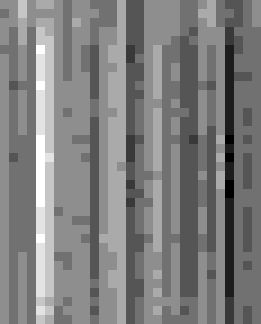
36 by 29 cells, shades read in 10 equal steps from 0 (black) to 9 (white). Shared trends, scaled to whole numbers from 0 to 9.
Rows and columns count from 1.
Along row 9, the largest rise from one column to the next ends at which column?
5
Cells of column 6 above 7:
1
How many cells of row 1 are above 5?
5
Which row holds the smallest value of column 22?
16
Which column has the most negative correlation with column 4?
12
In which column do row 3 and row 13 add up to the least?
26
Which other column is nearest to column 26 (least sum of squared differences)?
15
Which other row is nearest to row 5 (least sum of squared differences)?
4
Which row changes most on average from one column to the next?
18
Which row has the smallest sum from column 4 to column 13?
2
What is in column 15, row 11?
3
